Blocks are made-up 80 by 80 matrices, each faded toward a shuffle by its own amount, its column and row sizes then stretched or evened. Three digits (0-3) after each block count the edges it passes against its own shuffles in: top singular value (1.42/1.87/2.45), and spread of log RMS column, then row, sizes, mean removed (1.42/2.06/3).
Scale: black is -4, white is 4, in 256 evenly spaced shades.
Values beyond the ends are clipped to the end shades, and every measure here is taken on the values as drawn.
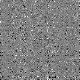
1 2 2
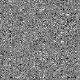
1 2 2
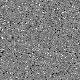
0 0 1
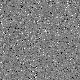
0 0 0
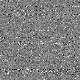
0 0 2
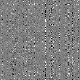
2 3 1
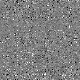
1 1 2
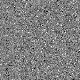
1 1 0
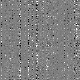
2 3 1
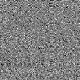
2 0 1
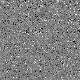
0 1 1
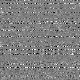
2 0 3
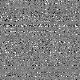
1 1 3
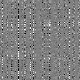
3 3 1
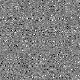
2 0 2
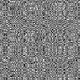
3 2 0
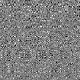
2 0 2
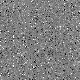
0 1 0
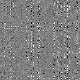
1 3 2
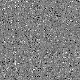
0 1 1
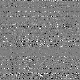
1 1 3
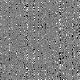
2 3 0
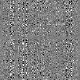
0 3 2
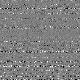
1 0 3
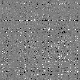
1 2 2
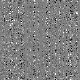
0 3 1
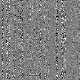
0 3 1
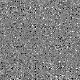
1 1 2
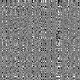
3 3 2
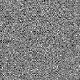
2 1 1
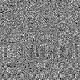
2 0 1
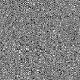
2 1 1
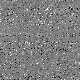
0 0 2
